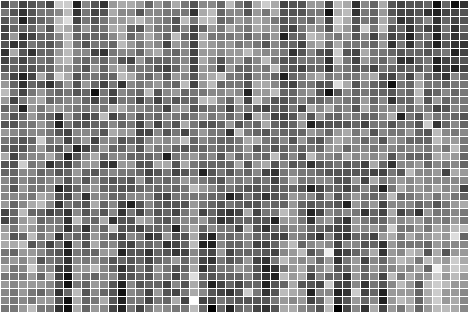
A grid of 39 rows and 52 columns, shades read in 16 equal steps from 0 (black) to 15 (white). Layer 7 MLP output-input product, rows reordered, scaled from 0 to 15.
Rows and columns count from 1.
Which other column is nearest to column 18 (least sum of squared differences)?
10
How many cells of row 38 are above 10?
4
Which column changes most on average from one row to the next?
35
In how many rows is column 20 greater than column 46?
12
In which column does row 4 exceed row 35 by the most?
8
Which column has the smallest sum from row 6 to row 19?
3
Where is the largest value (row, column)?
38, 22
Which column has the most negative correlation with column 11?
29
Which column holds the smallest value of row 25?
26
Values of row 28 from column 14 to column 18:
5 5 10 9 6
